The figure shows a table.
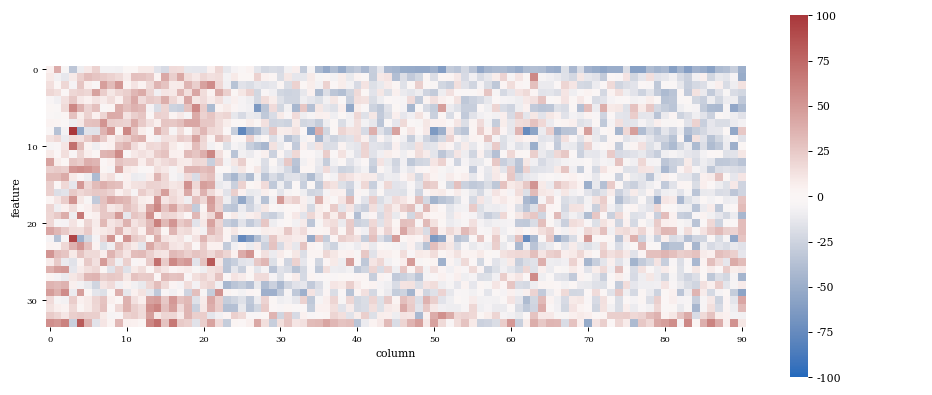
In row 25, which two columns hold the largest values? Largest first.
21, 14
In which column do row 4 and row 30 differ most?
90
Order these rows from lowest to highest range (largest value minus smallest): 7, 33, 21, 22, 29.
21, 7, 29, 33, 22
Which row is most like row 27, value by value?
1
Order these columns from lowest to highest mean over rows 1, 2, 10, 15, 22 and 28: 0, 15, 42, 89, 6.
89, 42, 6, 0, 15
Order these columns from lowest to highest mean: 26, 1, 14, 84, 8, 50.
84, 26, 50, 1, 8, 14
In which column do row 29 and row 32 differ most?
29
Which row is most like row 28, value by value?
14
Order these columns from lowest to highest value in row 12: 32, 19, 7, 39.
32, 39, 7, 19
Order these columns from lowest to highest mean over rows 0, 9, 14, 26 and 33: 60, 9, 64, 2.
64, 60, 9, 2
